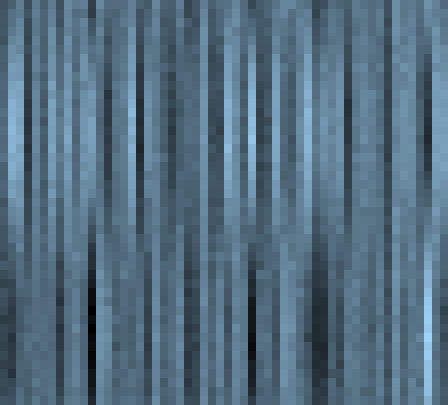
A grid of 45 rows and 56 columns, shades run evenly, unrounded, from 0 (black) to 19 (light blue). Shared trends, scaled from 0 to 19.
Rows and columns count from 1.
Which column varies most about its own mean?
32
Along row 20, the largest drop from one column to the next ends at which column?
18
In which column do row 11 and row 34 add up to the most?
26
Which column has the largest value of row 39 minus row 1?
54
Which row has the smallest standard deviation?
27
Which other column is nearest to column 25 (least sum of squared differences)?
1
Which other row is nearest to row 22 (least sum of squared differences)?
21
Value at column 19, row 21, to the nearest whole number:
12
